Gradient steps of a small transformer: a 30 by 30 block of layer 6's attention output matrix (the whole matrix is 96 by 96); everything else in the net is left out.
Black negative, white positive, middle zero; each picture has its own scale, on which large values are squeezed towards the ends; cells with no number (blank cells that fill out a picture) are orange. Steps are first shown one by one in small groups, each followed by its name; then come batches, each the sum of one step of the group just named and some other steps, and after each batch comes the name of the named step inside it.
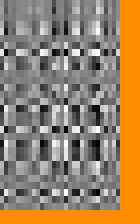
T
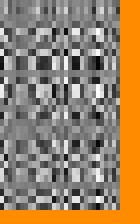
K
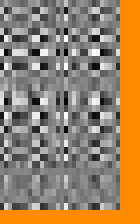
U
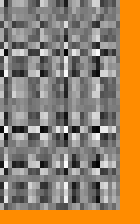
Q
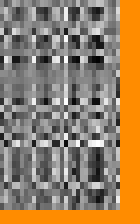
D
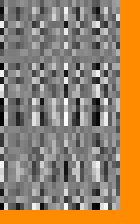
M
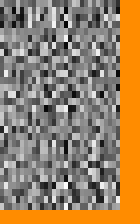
Q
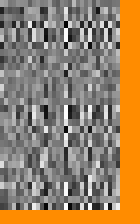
M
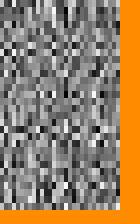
Q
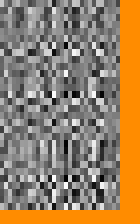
Q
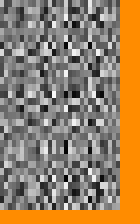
Q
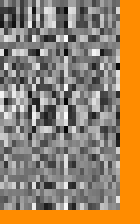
U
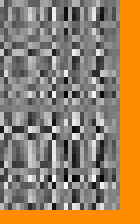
Q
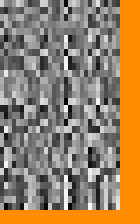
Q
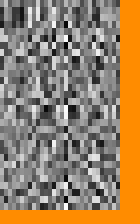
K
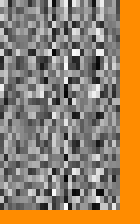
K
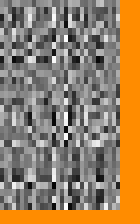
D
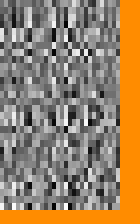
T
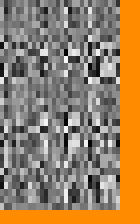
Q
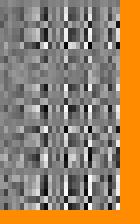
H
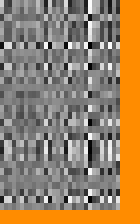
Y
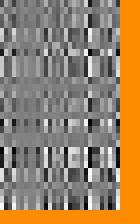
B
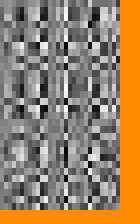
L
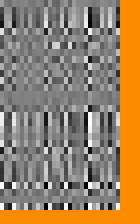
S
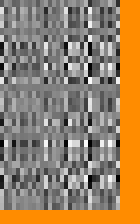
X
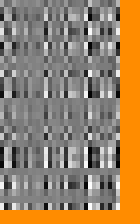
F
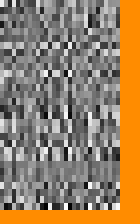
S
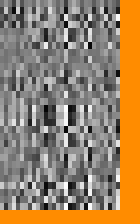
H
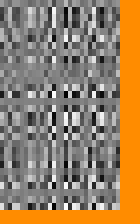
F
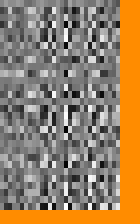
H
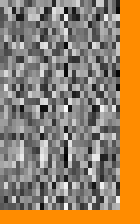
L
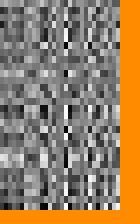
H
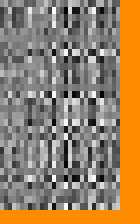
B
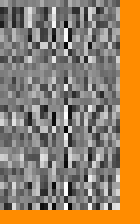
H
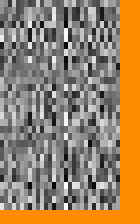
X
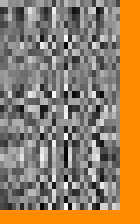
L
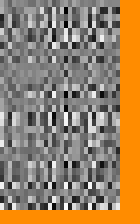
S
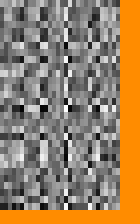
L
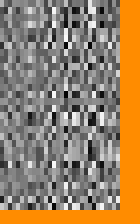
Y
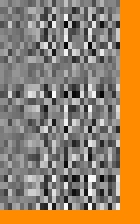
H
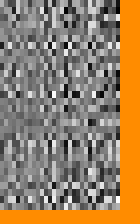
Y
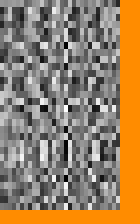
L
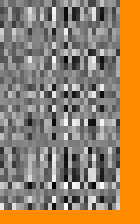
B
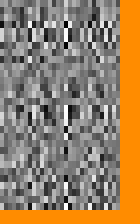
L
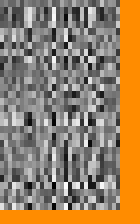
X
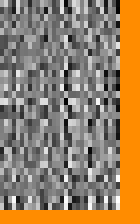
B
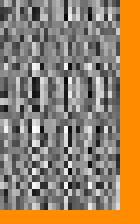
F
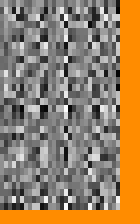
L
